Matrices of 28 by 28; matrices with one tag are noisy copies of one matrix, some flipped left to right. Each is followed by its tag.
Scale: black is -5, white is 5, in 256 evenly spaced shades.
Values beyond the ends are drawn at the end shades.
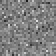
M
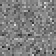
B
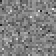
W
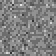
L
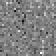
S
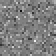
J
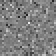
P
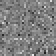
B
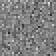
S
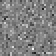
L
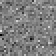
J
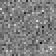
M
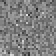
P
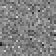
J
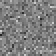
J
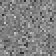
L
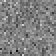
B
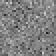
S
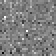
B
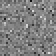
L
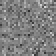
B
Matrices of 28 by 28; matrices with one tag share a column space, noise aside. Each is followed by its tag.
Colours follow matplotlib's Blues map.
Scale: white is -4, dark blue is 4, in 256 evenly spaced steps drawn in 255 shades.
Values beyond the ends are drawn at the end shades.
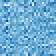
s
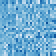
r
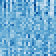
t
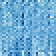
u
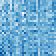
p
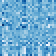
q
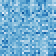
p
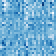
t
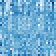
t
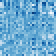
t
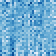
u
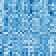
p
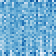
u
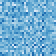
s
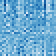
p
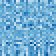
q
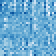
t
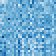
r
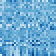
q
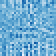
r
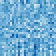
r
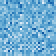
r
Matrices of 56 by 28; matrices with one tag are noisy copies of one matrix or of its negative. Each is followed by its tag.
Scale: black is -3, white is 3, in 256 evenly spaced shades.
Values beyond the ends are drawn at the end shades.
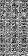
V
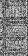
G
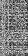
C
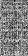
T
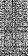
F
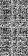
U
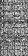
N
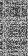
G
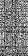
F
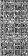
N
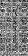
V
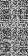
U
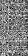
C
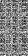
V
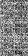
N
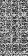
V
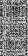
G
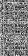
N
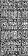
T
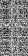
U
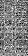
F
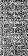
N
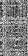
G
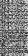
C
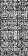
T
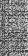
C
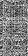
G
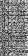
C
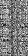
U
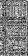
G
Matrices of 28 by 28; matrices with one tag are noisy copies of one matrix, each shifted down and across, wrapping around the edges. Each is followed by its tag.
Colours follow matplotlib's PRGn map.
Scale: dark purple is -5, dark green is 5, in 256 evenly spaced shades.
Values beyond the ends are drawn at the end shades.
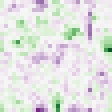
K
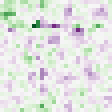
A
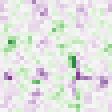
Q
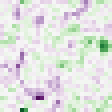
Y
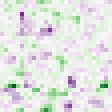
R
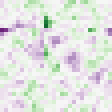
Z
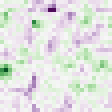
Y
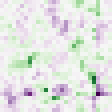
Q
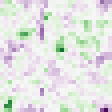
K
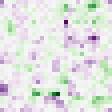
R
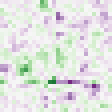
A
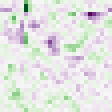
Z
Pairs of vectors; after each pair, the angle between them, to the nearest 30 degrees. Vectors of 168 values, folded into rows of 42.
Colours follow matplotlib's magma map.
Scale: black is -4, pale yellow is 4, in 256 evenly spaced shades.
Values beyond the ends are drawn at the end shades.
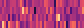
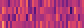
60 degrees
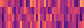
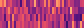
60 degrees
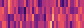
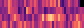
60 degrees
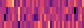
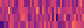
90 degrees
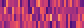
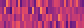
30 degrees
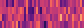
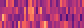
150 degrees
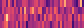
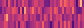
30 degrees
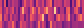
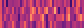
30 degrees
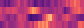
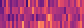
60 degrees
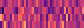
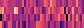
150 degrees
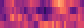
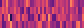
90 degrees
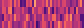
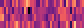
90 degrees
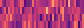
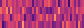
120 degrees
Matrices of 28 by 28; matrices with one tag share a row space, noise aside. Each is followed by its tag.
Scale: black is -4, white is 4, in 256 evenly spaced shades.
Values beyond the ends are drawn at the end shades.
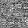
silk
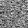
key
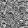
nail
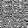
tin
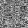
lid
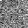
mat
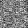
lid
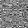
tin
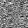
nail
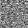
mat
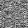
lid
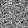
lid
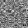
nail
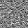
key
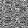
lid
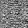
silk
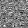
nail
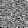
key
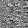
silk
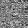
silk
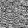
nail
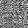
tin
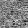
silk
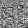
nail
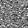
mat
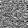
tin
